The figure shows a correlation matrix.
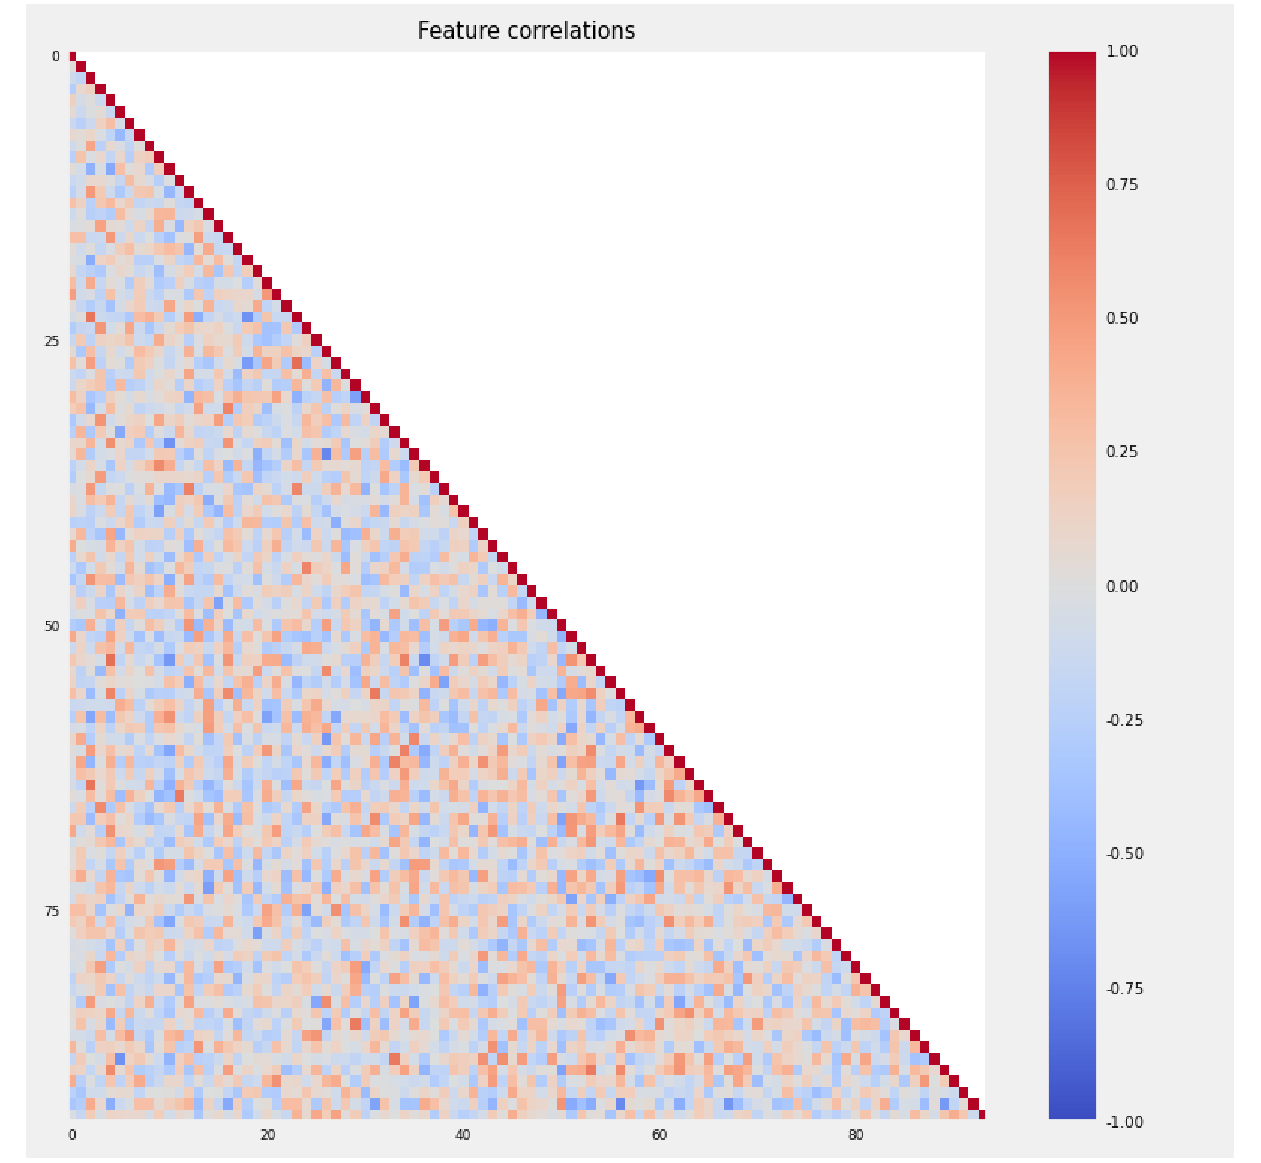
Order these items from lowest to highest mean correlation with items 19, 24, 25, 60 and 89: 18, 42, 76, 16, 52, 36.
36, 76, 42, 18, 16, 52
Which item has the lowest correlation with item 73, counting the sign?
14
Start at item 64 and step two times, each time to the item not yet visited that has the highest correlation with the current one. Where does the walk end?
23
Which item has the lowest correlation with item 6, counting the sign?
75
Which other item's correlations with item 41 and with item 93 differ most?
27
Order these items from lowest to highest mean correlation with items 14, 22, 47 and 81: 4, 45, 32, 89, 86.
4, 89, 32, 86, 45
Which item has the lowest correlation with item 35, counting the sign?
26
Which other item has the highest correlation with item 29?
85
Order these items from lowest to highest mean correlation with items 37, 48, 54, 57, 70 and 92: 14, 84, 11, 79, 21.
21, 79, 84, 11, 14
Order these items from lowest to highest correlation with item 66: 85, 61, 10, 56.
61, 56, 10, 85
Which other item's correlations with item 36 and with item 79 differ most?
53
